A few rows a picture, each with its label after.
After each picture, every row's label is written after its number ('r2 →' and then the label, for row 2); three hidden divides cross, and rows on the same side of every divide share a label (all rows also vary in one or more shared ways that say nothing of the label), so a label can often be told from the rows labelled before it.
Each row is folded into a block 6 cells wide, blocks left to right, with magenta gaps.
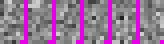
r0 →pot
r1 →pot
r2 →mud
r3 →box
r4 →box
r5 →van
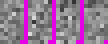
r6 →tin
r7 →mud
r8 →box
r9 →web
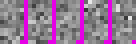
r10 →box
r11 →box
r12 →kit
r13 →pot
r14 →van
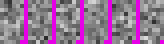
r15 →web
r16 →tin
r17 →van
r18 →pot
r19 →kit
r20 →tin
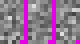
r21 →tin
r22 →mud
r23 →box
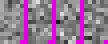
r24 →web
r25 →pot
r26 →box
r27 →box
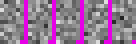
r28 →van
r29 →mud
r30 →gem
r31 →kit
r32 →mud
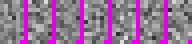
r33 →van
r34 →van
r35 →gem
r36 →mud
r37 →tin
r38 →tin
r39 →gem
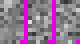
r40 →pot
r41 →kit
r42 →web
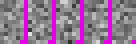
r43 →kit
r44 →van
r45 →pot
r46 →kit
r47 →box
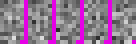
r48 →kit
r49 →web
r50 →van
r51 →box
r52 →box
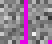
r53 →van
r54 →box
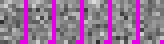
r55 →pot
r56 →tin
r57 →tin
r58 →pot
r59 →van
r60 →van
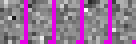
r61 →tin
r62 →kit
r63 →tin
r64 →web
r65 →gem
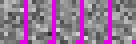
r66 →mud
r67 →van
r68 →gem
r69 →tin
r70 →box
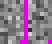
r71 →kit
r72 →van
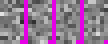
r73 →box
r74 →web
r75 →mud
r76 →pot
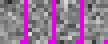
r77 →web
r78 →van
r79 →pot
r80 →box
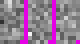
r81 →pot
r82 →van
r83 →tin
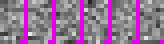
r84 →kit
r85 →mud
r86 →pot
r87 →web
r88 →kit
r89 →pot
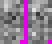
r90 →mud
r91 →mud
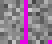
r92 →gem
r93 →van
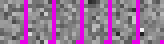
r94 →tin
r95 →van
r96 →gem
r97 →web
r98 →tin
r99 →gem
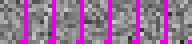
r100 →gem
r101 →web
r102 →mud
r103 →van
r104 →kit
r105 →van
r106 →van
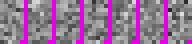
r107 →tin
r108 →pot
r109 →mud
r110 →web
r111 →kit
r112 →van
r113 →gem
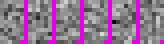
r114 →tin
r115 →mud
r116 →pot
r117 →gem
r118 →mud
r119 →web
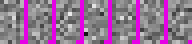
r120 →gem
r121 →box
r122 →tin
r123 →gem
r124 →kit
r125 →van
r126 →tin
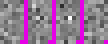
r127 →box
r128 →tin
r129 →box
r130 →mud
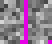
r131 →gem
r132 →kit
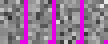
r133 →mud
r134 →mud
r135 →tin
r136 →kit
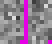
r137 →gem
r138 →web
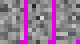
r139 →gem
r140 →box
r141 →web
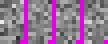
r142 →kit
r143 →mud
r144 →tin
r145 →box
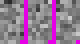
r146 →web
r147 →kit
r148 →gem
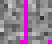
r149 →gem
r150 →van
